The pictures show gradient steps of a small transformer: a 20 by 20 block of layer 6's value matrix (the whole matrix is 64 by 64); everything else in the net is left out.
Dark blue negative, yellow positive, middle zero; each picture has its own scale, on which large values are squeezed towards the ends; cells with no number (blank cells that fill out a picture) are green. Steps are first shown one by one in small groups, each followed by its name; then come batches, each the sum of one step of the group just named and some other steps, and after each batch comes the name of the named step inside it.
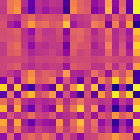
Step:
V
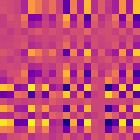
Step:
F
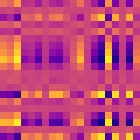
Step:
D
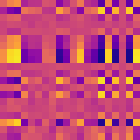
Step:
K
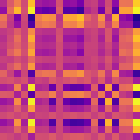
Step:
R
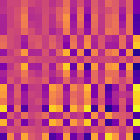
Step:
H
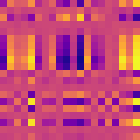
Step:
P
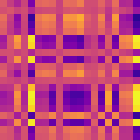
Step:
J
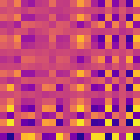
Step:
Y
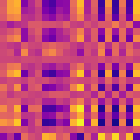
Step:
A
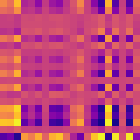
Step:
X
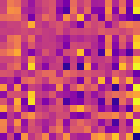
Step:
V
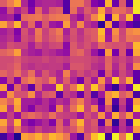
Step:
V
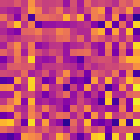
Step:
F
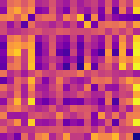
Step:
P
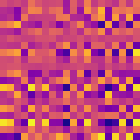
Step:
F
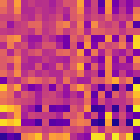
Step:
X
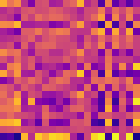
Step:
X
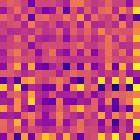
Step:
V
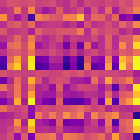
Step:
P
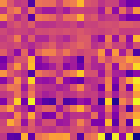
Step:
Y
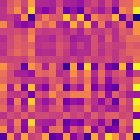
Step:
R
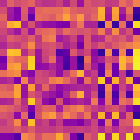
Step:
P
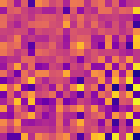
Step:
V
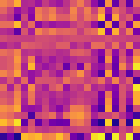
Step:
X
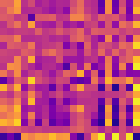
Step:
X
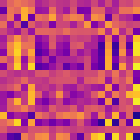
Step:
D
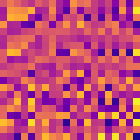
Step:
F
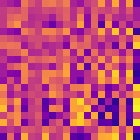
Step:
H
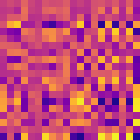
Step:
H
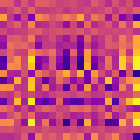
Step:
P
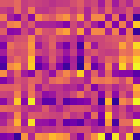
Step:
P
